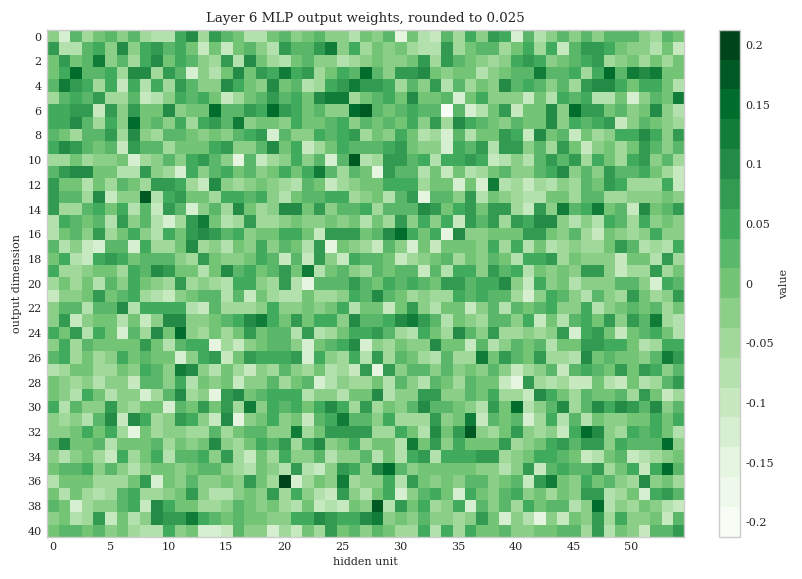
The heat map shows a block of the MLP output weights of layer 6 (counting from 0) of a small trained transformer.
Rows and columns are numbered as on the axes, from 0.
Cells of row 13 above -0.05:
40
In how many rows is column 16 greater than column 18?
15
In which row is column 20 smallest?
18
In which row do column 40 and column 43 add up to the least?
28
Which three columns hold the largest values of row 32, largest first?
36, 46, 21
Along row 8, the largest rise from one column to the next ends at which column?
42
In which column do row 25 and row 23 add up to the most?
26
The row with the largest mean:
3
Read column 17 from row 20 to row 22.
0.05 -0.1 -0.05
